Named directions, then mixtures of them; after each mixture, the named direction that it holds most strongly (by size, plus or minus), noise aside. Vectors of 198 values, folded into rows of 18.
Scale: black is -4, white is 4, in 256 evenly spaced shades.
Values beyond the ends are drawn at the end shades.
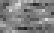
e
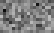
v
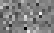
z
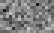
v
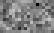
v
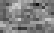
e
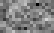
e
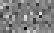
z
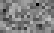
v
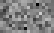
z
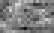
e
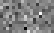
z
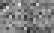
z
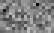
v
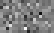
z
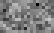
v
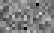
z
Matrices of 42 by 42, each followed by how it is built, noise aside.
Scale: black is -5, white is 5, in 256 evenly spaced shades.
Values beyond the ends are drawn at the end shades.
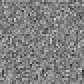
repeating columns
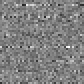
uneven rows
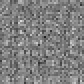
blocks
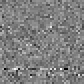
uneven rows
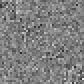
block diagonal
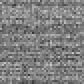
blocks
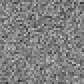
noise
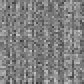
blocks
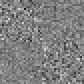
block diagonal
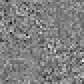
block diagonal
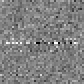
uneven rows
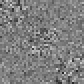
block diagonal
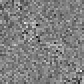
block diagonal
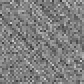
Toeplitz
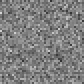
repeating columns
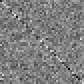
diagonal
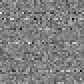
uneven rows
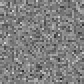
noise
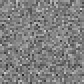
repeating columns
